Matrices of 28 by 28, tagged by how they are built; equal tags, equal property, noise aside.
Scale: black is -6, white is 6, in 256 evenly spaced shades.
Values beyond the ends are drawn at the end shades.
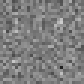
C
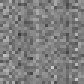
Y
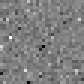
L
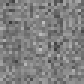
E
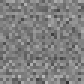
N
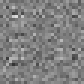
C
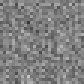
N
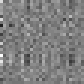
C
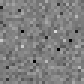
L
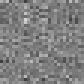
C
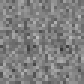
N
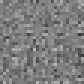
C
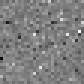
L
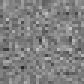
C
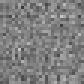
E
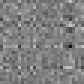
C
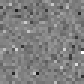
L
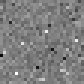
L
